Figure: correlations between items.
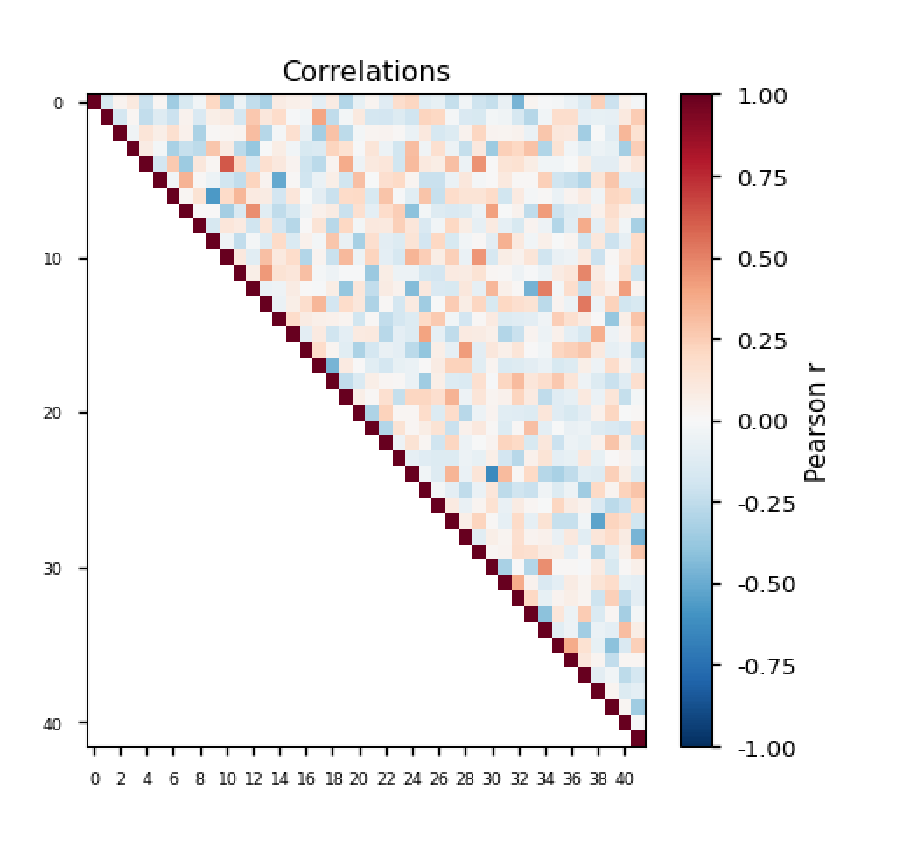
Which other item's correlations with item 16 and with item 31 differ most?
24
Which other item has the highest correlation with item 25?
15
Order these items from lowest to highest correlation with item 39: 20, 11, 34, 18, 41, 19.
41, 18, 34, 11, 19, 20
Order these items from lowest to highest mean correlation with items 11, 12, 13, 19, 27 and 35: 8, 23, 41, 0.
0, 23, 41, 8
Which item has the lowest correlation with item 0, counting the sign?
32
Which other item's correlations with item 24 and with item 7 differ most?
30
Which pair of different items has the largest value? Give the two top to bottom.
4, 10
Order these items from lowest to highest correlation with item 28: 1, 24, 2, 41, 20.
41, 20, 1, 24, 2
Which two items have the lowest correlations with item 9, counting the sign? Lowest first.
6, 20
